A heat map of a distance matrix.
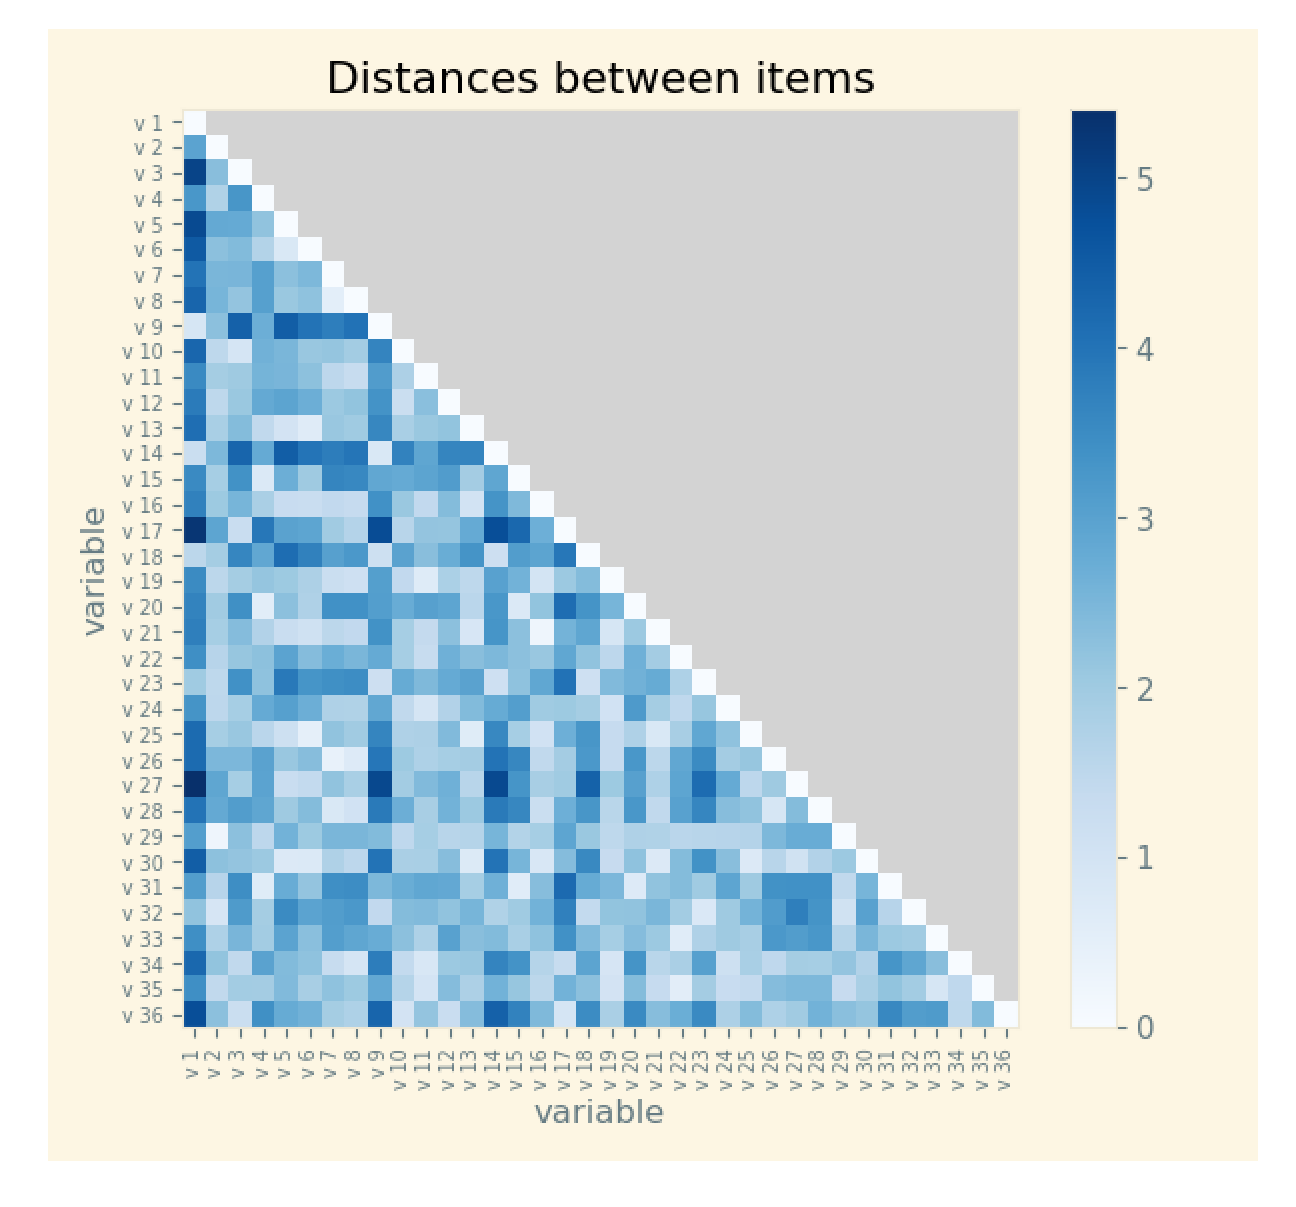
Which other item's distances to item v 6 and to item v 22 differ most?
v 5
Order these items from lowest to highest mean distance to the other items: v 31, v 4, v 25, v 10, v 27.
v 25, v 10, v 4, v 31, v 27
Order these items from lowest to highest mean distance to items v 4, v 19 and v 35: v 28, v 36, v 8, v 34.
v 34, v 8, v 28, v 36
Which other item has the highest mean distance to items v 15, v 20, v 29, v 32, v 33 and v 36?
v 1
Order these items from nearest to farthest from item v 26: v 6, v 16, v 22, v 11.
v 16, v 11, v 6, v 22
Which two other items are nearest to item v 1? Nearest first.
v 9, v 14
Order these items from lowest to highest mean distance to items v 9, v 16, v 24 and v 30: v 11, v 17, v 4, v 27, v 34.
v 11, v 34, v 4, v 27, v 17
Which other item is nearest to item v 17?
v 36
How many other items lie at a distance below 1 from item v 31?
3
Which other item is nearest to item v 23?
v 32
